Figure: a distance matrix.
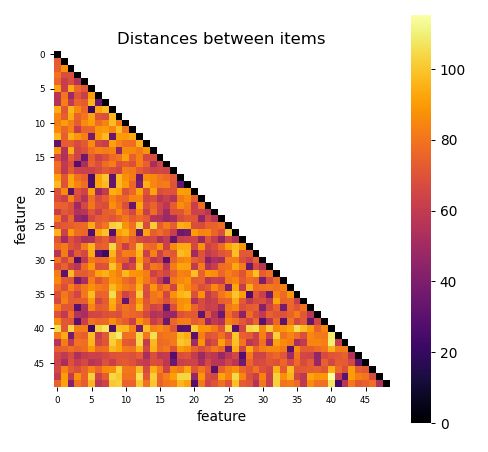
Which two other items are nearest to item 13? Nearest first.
0, 44
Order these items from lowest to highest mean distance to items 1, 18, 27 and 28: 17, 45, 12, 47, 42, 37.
45, 17, 12, 37, 42, 47
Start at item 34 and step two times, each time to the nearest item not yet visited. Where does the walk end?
25
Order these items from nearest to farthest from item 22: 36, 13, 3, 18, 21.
3, 36, 13, 21, 18
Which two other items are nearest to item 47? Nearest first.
42, 20
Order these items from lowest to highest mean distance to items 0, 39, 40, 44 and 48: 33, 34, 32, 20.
20, 33, 34, 32
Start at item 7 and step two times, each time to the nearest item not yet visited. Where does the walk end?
6
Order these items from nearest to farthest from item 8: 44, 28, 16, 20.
44, 16, 20, 28
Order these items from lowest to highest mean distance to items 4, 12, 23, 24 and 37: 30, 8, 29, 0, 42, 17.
30, 17, 8, 29, 0, 42
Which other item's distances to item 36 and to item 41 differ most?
10
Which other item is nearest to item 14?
9
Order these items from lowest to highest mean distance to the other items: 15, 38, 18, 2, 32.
38, 15, 2, 18, 32
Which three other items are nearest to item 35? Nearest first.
28, 31, 42
